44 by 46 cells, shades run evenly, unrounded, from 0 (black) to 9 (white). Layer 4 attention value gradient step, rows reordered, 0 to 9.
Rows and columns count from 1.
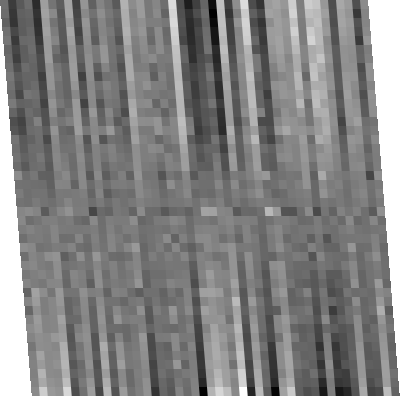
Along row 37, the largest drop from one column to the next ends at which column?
28
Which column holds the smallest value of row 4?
27
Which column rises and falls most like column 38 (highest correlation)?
19
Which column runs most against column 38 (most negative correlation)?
7
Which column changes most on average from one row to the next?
32
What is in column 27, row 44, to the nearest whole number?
9
